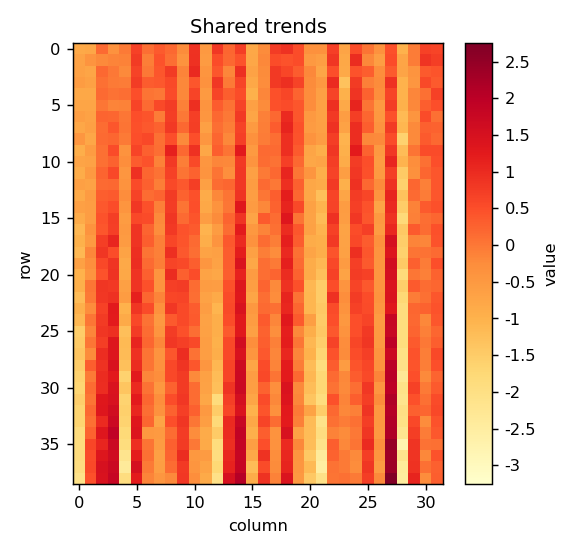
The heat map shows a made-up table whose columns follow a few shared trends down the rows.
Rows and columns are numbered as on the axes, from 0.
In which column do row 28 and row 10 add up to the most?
27
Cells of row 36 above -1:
26
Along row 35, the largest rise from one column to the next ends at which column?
29
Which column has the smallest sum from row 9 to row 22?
28
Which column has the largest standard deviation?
12
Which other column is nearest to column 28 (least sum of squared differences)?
21
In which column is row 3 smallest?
23
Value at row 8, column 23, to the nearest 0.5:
-1
